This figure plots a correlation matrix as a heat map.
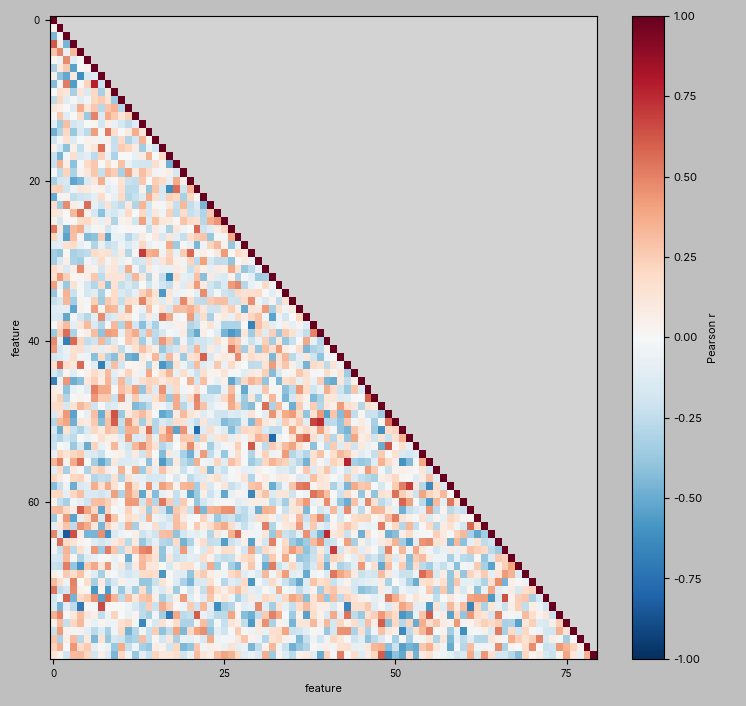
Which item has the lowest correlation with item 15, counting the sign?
59
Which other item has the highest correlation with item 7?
73
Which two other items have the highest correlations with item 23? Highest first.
5, 2
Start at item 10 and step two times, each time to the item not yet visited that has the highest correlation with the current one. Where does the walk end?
46
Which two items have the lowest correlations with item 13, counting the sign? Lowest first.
75, 59
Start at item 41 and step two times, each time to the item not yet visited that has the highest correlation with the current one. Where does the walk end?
72
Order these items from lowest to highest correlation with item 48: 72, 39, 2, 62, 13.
13, 39, 2, 72, 62
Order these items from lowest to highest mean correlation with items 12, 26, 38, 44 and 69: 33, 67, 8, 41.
67, 33, 8, 41
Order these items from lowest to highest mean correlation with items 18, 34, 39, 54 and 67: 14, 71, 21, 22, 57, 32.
71, 21, 57, 32, 14, 22
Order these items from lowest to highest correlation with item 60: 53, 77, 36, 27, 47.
77, 27, 53, 47, 36
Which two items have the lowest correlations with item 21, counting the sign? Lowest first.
51, 17
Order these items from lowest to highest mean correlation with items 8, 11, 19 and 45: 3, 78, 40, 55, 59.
3, 55, 78, 40, 59
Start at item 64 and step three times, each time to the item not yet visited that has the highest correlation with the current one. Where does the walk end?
0
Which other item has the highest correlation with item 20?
29
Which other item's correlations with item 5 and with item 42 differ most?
27
